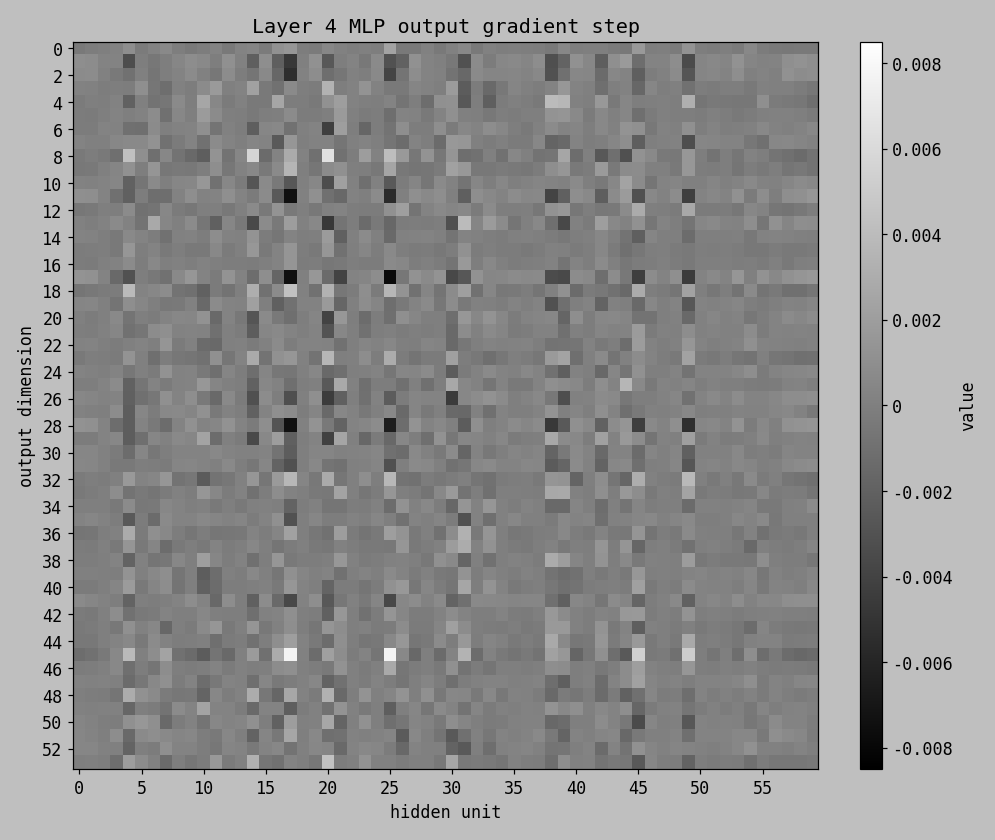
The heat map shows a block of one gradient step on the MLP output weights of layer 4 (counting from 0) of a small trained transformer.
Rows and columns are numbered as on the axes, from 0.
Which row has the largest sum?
45
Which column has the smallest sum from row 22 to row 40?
17
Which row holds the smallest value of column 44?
8
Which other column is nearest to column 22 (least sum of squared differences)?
47
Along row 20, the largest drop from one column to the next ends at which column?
20
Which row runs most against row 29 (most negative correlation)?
48
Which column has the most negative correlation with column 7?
11
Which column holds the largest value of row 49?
10
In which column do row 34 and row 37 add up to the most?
31
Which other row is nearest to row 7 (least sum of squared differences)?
50
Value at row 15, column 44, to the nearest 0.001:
-0.001
